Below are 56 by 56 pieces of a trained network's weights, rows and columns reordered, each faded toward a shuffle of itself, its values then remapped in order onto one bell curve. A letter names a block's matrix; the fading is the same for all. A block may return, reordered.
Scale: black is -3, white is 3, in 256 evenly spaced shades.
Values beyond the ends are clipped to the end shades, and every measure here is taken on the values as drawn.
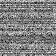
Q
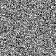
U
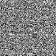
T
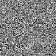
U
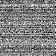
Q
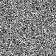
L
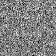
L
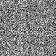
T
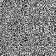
T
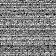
Q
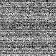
Q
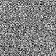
U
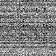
Q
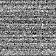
Q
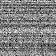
Q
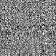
T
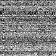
Q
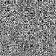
U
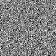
T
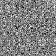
T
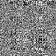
U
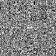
T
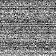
Q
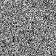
L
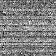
Q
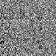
T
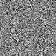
L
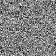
L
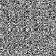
U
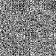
U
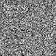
U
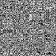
T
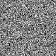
L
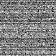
Q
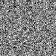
U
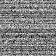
Q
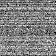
Q
